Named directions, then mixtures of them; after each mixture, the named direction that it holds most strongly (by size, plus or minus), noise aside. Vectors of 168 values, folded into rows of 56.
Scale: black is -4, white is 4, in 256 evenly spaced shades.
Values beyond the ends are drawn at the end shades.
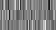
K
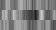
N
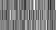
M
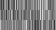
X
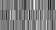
M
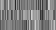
X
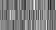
M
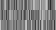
X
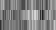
N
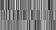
K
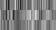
N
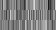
M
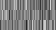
X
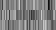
K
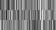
X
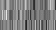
M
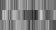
N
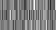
M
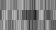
N
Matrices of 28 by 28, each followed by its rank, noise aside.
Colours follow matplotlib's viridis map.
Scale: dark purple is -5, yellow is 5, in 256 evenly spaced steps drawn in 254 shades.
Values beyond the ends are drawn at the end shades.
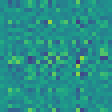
three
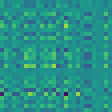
two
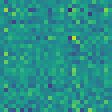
four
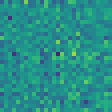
four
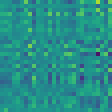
two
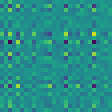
one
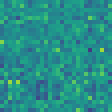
four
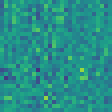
four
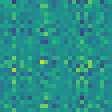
three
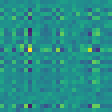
one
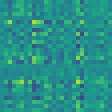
three
